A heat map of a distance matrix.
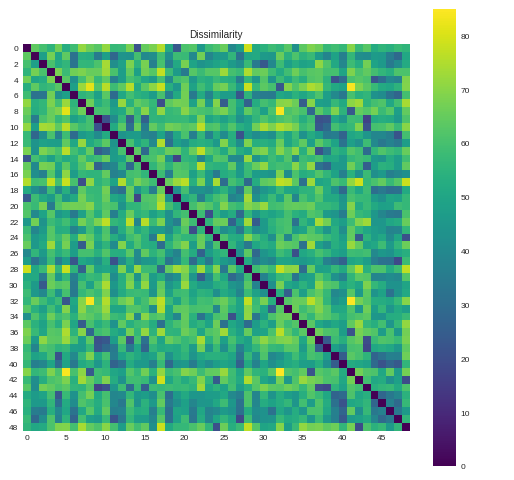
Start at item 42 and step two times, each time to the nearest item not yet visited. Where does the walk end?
24
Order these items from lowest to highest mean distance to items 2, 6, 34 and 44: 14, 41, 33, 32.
14, 33, 32, 41
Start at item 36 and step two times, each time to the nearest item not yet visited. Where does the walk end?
8
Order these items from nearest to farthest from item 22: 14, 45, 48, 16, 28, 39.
14, 45, 39, 16, 48, 28
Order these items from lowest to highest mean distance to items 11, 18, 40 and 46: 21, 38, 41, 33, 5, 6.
6, 21, 38, 33, 5, 41
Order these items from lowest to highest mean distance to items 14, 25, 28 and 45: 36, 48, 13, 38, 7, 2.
7, 38, 2, 13, 36, 48
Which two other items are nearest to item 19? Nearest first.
14, 0
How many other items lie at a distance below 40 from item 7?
4
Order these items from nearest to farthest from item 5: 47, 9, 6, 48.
6, 47, 9, 48
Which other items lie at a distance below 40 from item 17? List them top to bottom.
7, 25, 28, 35
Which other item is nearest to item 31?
33
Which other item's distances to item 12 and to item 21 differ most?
23
